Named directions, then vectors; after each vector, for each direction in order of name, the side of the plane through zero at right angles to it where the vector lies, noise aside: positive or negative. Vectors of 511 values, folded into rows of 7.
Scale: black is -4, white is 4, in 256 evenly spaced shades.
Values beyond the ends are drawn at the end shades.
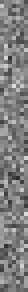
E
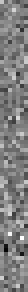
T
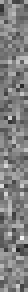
negative, positive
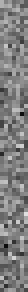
positive, positive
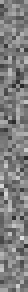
negative, positive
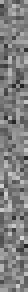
negative, positive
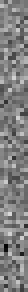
positive, positive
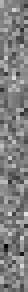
positive, positive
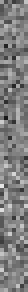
negative, positive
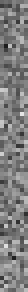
negative, negative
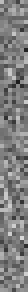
negative, positive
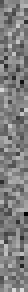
negative, negative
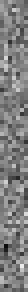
positive, positive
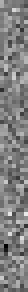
positive, positive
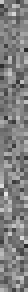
negative, positive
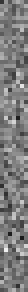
positive, negative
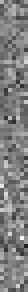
negative, positive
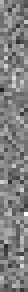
positive, positive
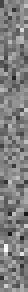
negative, negative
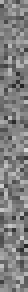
negative, positive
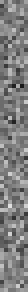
negative, positive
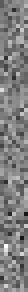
negative, negative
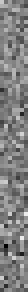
positive, positive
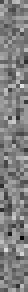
positive, negative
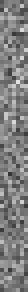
positive, negative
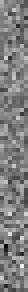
positive, positive
